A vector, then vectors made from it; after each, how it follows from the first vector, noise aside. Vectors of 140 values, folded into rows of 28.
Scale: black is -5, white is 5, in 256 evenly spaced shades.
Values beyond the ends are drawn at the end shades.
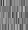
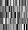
reversed, scaled up.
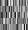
reversed, scaled up.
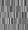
wrapped around, negated.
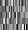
reversed, scaled up.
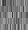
sign-scrambled.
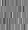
negated, partly zeroed.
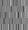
negated, partly zeroed.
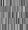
copied.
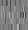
wrapped around, partly zeroed.
